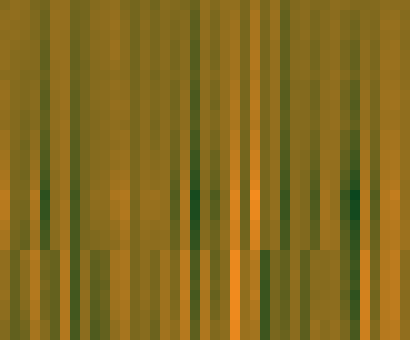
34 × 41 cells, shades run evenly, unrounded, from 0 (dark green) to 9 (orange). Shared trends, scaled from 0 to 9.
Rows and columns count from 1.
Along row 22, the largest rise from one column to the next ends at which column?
37
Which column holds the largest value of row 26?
24
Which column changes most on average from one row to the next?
36
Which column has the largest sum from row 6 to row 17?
26
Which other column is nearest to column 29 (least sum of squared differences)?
5
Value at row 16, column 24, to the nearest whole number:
7
